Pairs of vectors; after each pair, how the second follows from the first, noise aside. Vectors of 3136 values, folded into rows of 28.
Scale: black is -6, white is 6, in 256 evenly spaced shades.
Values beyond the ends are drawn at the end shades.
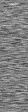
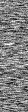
wrapped around, scaled up.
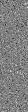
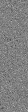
reversed, negated, shrunk.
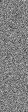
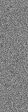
wrapped around, shrunk.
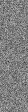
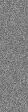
shrunk.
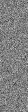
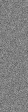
reversed, negated, shrunk.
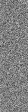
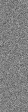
shrunk.
